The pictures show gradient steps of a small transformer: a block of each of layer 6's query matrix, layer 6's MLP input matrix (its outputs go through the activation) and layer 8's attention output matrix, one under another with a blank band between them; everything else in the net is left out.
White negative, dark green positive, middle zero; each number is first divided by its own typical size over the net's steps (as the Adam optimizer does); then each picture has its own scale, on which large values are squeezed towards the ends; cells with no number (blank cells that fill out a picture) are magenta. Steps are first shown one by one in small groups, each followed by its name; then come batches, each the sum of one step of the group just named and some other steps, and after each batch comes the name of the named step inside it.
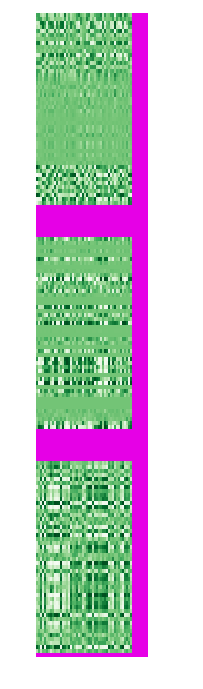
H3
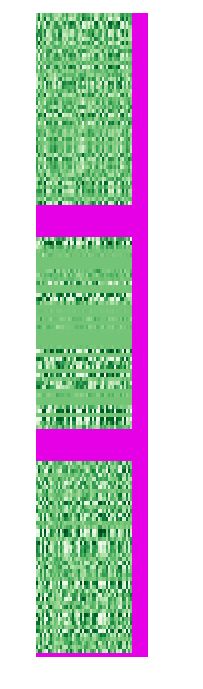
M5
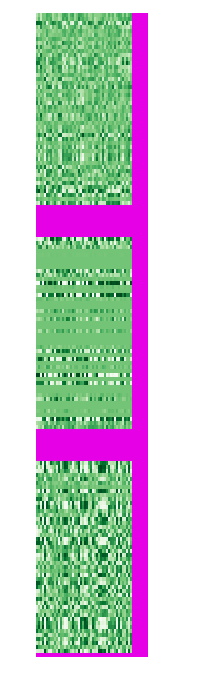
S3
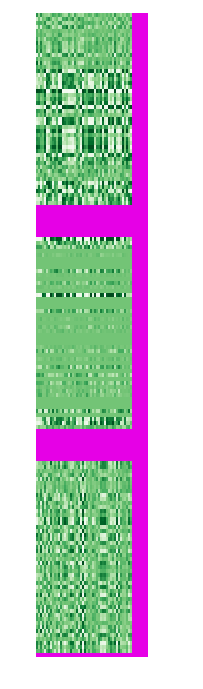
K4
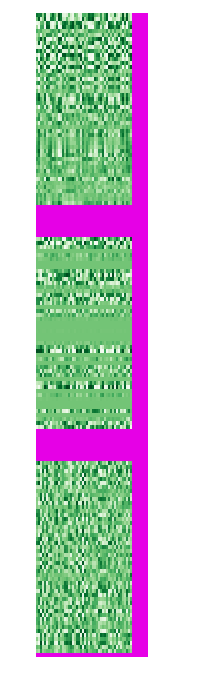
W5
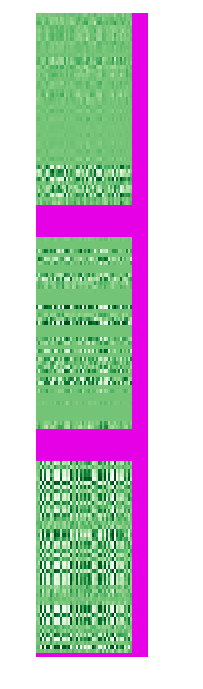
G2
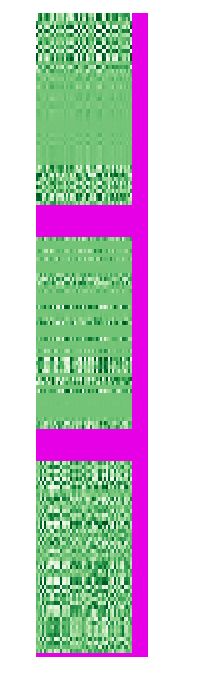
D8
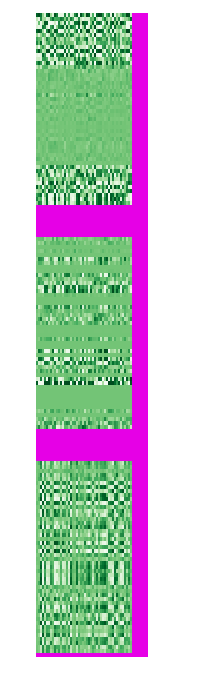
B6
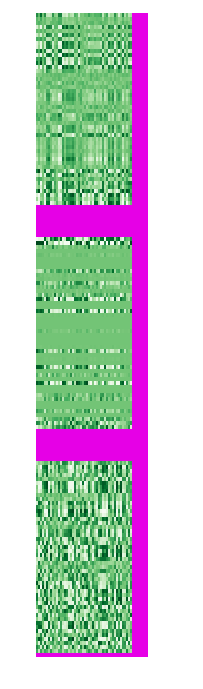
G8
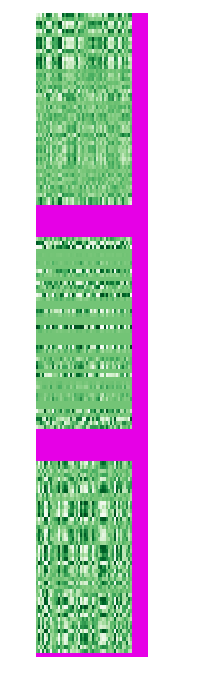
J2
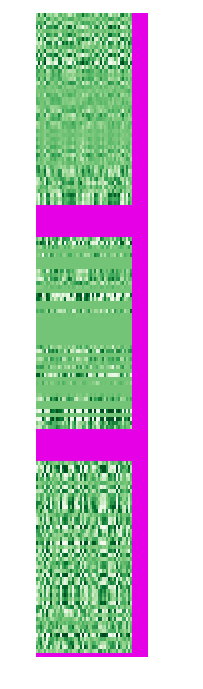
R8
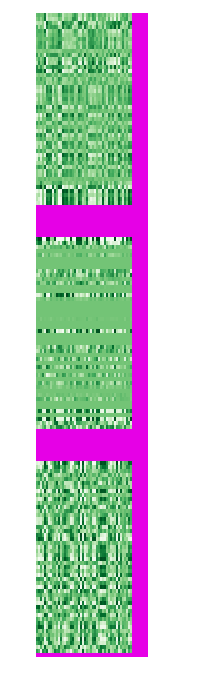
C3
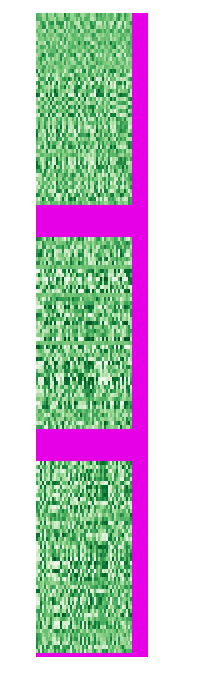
H3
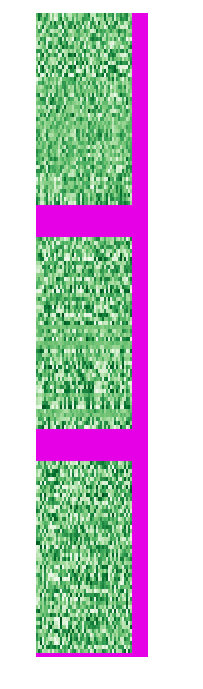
W5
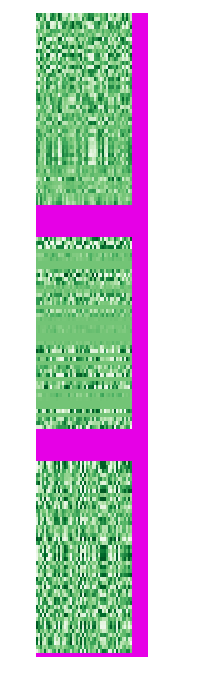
W5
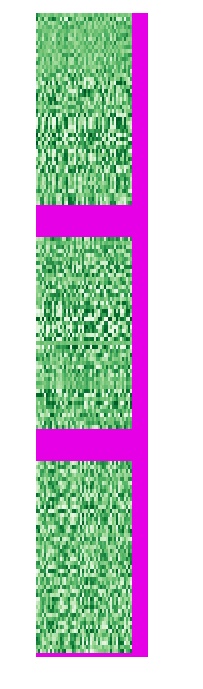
K4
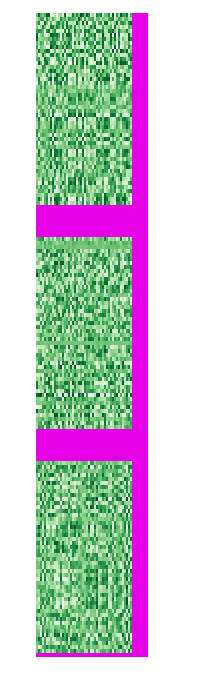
B6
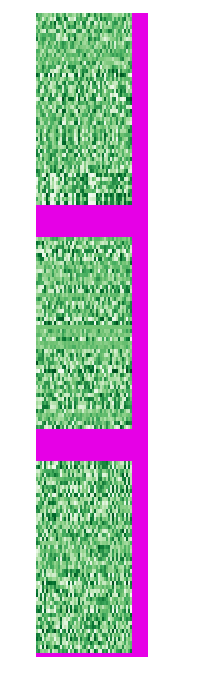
G8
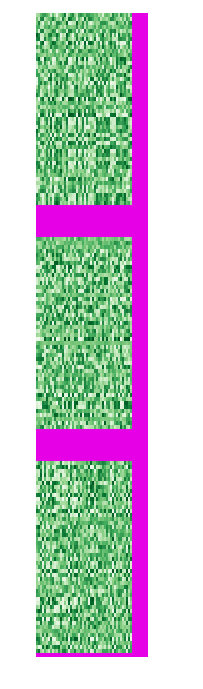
G2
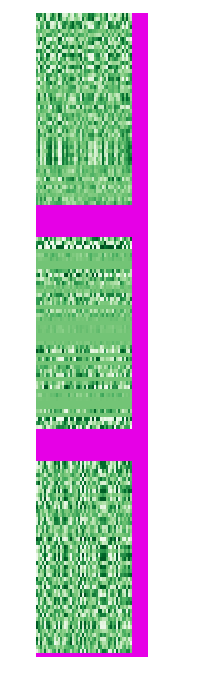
W5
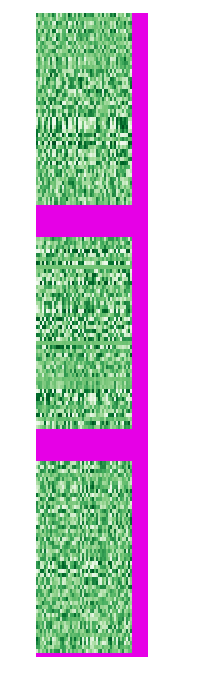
K4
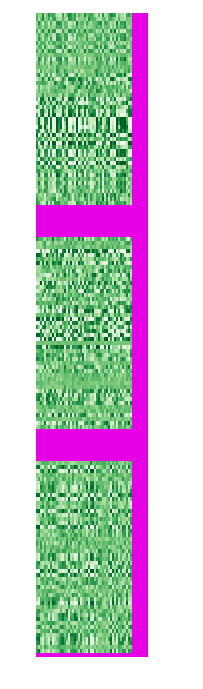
J2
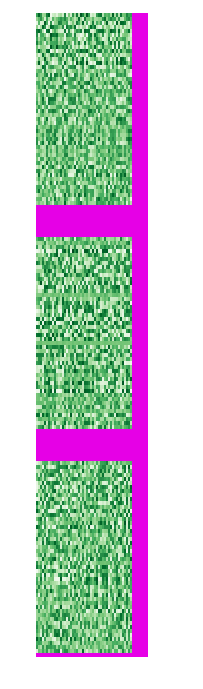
B6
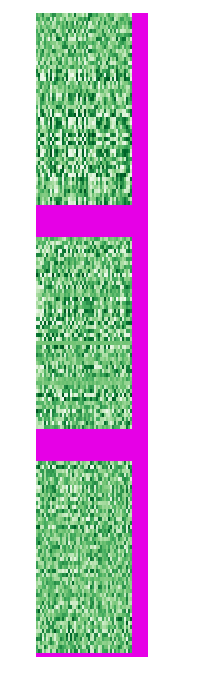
W5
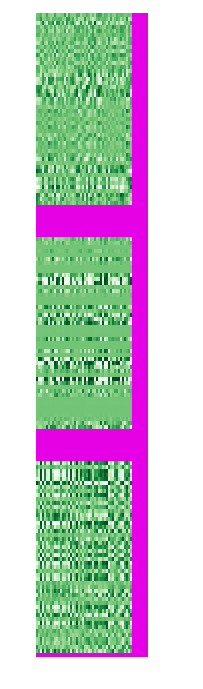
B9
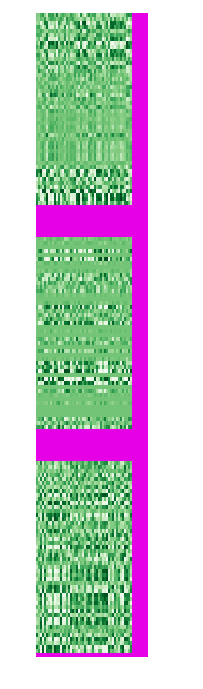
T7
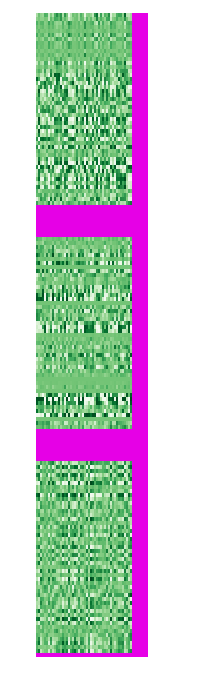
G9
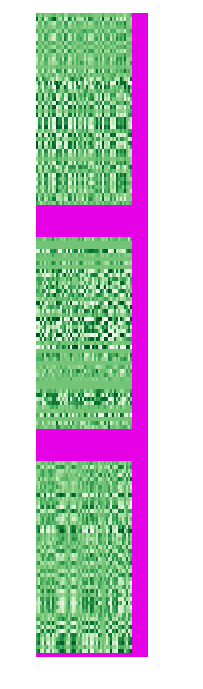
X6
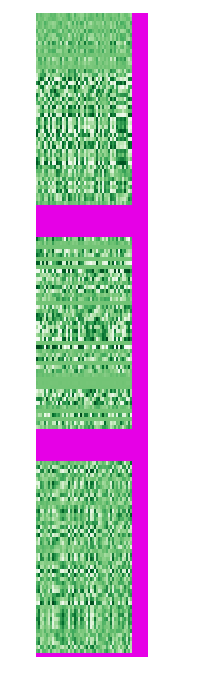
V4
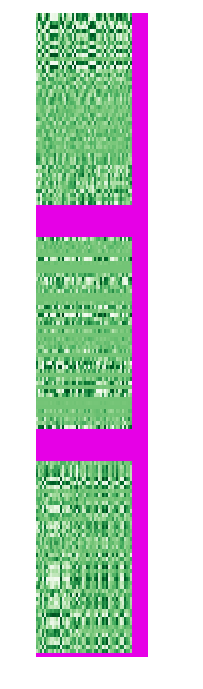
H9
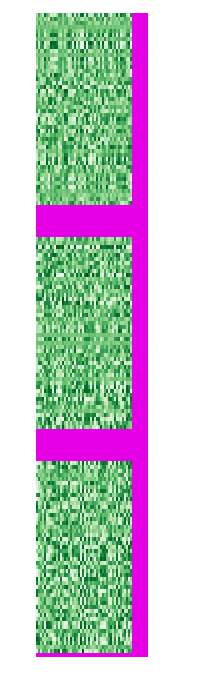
G9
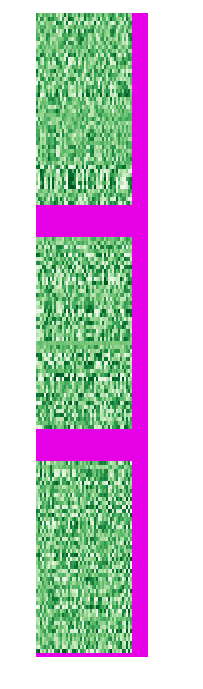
B9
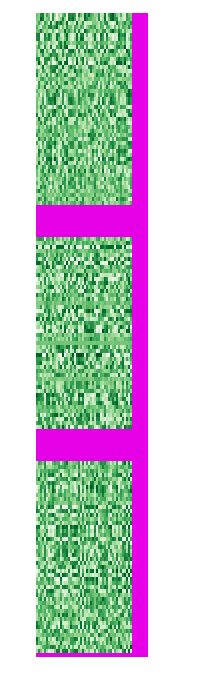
H9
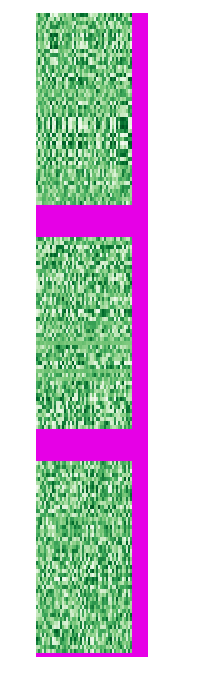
H9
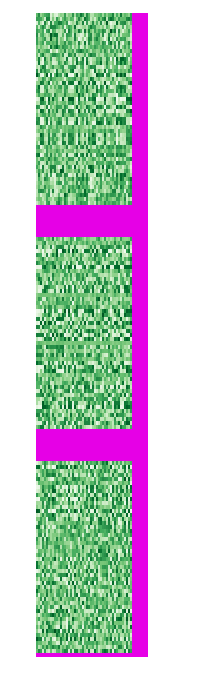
H9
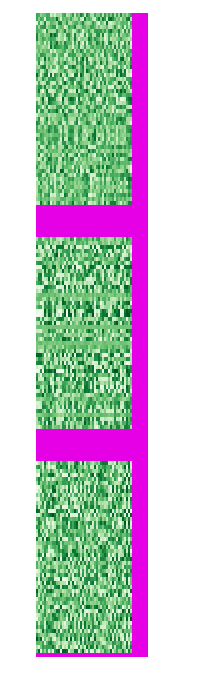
B9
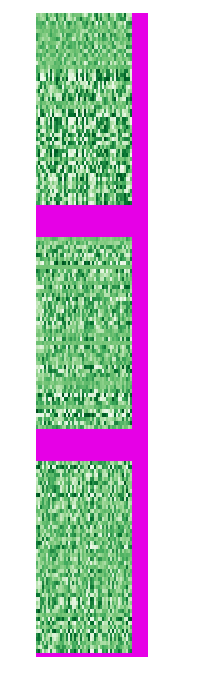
G9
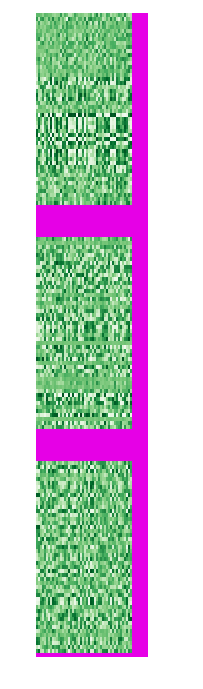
V4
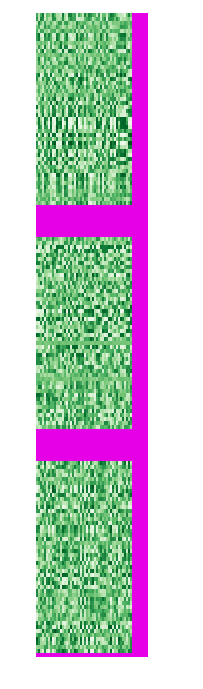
X6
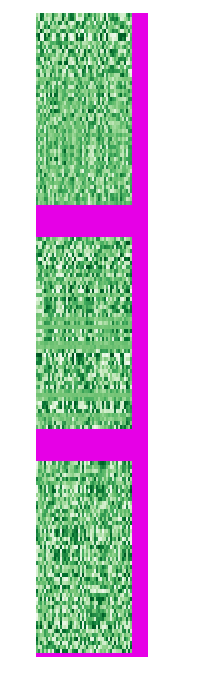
T7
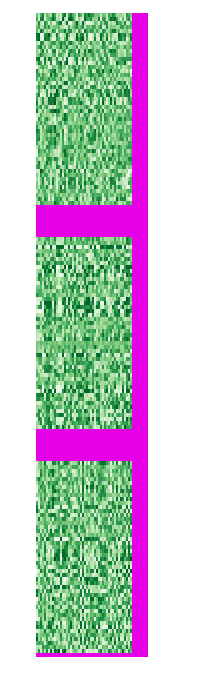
T7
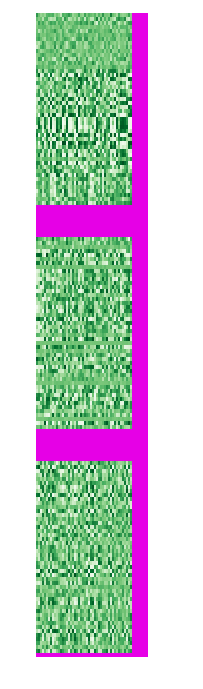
V4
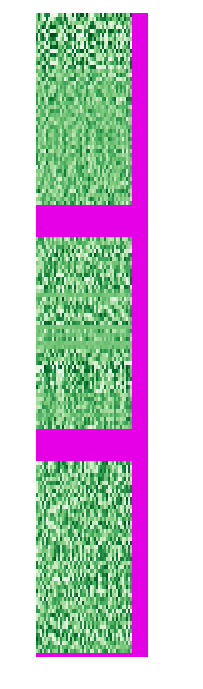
H9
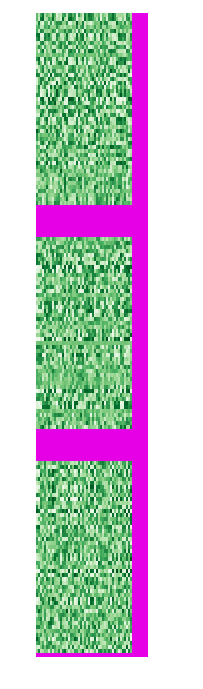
V4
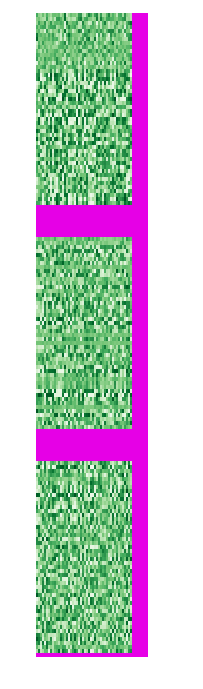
G9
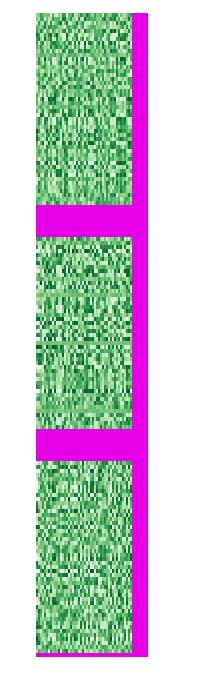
V4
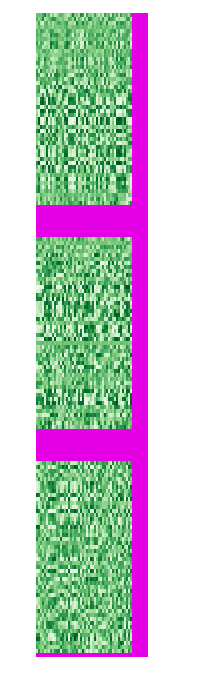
G9
